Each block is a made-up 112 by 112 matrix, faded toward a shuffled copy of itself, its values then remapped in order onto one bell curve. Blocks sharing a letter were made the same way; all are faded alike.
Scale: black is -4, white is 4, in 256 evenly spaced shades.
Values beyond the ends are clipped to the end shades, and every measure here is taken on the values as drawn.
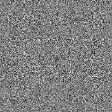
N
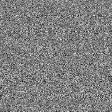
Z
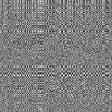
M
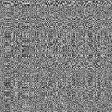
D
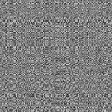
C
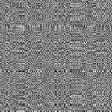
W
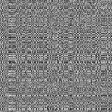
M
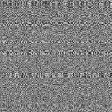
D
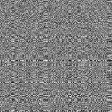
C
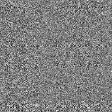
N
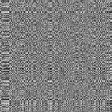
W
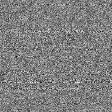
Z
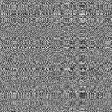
C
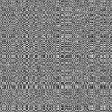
M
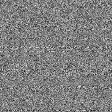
Z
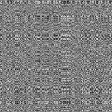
C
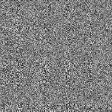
N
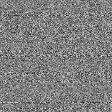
Z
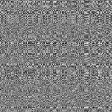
C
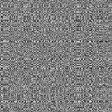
C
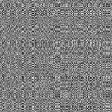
W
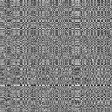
M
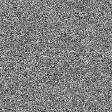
Z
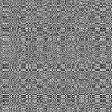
M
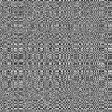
M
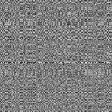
C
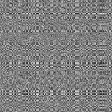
M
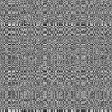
M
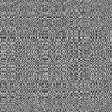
W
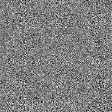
N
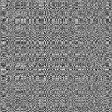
W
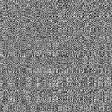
D
